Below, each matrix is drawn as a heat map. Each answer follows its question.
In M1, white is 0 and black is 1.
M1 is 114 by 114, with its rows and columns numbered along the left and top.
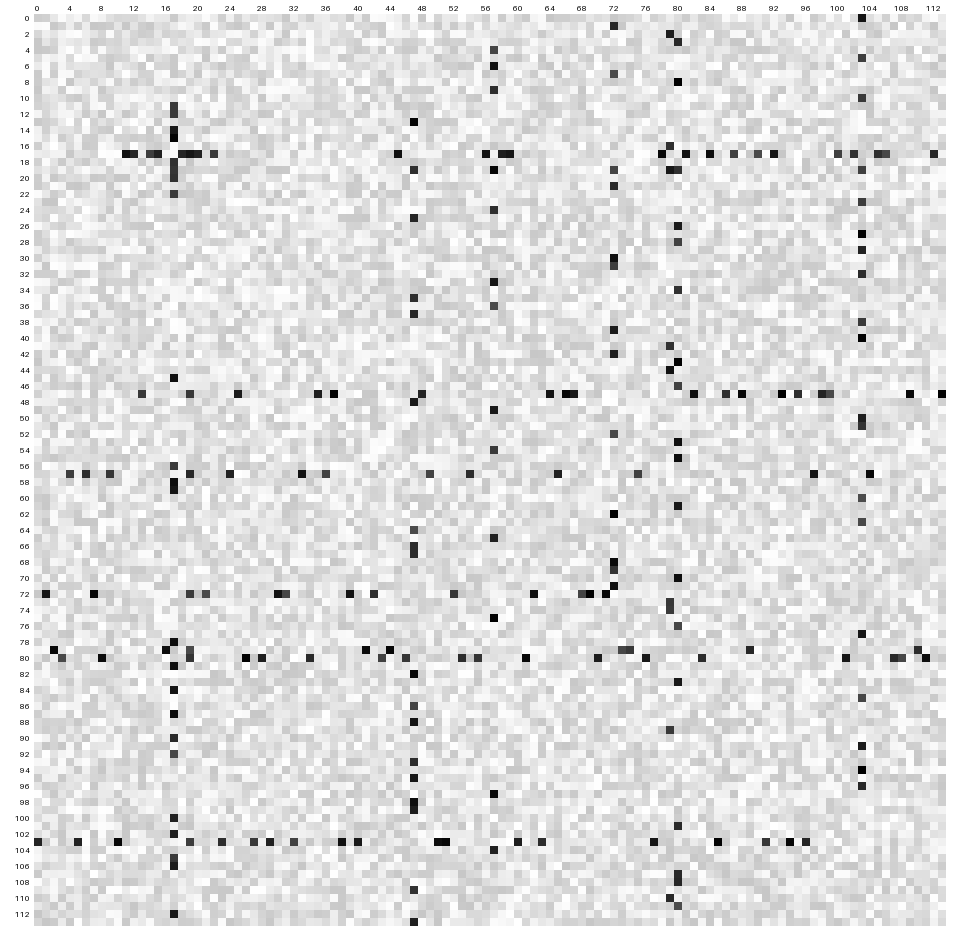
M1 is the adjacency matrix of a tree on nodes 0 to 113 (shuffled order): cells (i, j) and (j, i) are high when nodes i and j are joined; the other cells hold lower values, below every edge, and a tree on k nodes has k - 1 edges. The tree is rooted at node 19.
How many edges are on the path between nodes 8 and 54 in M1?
4
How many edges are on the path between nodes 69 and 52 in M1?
2
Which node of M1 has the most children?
17
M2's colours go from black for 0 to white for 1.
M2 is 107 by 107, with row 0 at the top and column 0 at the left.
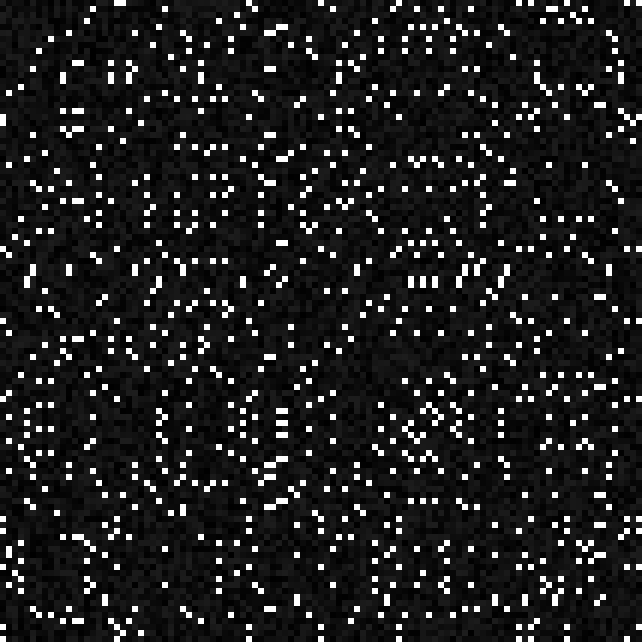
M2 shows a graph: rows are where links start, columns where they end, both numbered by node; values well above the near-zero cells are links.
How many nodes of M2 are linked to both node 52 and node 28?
3
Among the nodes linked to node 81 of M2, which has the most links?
node 57
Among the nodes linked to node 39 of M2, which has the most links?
node 90
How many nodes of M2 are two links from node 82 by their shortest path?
4
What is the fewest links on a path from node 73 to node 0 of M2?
5
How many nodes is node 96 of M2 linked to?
8
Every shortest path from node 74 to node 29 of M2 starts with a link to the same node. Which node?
node 98
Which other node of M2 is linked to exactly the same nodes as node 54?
node 7
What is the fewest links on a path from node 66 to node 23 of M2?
3
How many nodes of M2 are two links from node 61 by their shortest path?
3
